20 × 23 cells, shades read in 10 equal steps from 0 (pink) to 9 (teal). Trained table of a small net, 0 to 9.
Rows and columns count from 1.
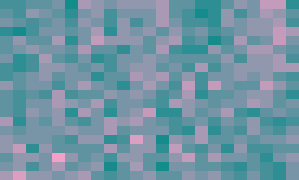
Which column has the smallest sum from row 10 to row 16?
11
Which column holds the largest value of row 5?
17
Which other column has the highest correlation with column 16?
23
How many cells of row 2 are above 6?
7
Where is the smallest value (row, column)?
18, 5
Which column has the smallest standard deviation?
4
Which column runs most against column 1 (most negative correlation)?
22
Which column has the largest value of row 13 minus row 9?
13
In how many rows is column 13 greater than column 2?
6
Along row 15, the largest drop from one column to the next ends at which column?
16
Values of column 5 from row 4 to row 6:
5 3 5
